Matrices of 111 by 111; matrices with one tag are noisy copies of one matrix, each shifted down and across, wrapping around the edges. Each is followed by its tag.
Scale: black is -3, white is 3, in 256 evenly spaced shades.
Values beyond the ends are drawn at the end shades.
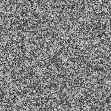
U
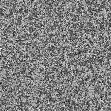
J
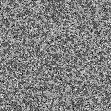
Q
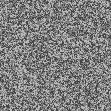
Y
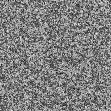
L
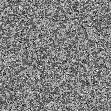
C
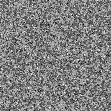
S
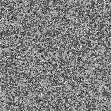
Y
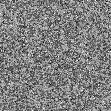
Y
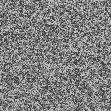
Q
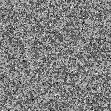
Q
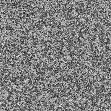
Y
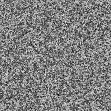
C
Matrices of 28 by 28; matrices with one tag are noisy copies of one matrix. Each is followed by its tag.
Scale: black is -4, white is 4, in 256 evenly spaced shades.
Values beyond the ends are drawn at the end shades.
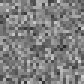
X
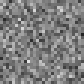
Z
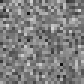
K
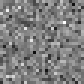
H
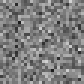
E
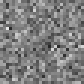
Z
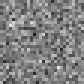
X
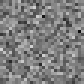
H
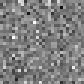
K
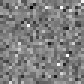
Z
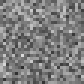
K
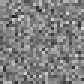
E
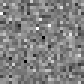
Z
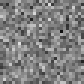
Z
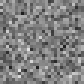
X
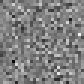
E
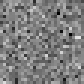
K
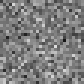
E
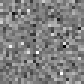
X
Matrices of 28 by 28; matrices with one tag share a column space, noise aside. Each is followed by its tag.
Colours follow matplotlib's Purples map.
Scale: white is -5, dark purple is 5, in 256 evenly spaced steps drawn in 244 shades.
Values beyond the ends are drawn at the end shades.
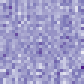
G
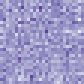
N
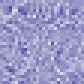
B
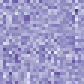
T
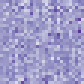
N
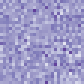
T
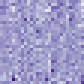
N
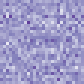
B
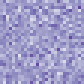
T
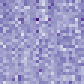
N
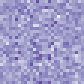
T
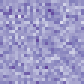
B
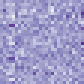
B
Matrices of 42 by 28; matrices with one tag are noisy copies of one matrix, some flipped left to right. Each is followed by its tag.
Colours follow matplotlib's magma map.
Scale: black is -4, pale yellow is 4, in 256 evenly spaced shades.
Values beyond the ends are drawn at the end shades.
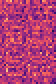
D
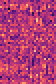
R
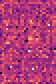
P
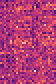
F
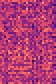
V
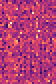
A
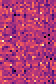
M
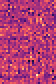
R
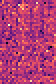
M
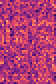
P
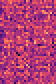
D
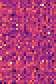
M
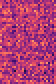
M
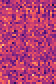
M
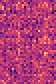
A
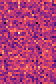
V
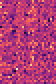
M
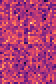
P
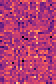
V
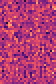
A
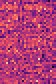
F
